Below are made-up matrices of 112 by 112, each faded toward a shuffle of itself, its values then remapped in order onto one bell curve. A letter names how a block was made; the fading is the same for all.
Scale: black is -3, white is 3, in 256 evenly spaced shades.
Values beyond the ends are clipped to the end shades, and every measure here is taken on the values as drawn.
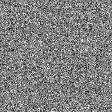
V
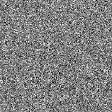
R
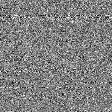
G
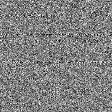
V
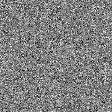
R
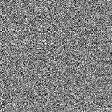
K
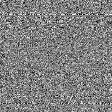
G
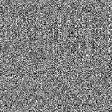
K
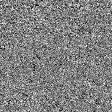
V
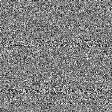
G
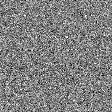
V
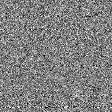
V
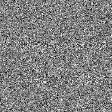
R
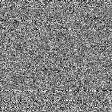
G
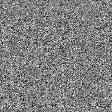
R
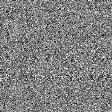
R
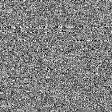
G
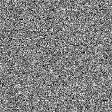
V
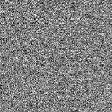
K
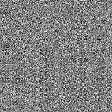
K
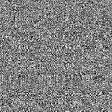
K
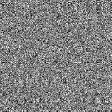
K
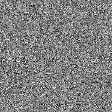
G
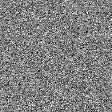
R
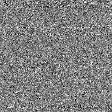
R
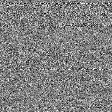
G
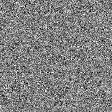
V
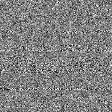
G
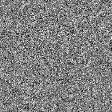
R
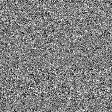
V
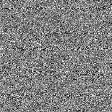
G
